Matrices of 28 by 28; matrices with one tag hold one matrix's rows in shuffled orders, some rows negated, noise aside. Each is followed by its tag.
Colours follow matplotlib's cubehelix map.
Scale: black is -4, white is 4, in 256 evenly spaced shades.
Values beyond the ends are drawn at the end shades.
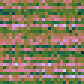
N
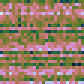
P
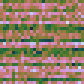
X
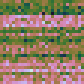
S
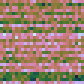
X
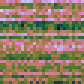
N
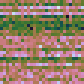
P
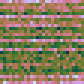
X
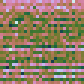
N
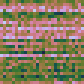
N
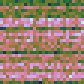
P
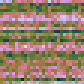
N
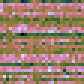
S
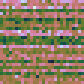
S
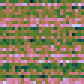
X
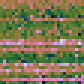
S
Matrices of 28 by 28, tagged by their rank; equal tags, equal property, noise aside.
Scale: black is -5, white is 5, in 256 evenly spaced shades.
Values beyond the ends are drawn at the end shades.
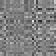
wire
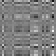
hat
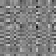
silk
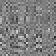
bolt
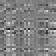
silk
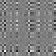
hat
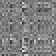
wire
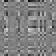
silk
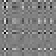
hat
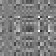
silk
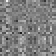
bolt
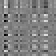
hat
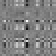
hat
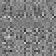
bolt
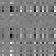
hat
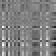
hat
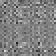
wire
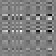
hat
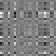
hat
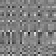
silk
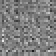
bolt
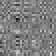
wire
